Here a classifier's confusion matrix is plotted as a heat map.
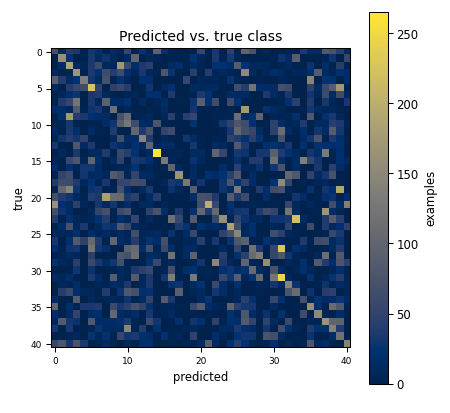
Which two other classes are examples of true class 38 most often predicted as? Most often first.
10, 31
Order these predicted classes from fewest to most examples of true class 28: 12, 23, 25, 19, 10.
12, 25, 23, 10, 19
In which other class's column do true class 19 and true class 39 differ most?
2
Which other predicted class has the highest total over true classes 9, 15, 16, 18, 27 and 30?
31
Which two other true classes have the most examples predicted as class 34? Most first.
15, 36
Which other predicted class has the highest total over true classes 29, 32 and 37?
22
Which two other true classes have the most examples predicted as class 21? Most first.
40, 20
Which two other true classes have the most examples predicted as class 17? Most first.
33, 23
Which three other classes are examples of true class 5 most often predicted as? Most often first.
39, 27, 38
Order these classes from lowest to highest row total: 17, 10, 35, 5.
10, 17, 35, 5
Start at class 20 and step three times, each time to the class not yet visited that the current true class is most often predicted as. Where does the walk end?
26
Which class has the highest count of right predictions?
14
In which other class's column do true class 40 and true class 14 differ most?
37
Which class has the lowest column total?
18
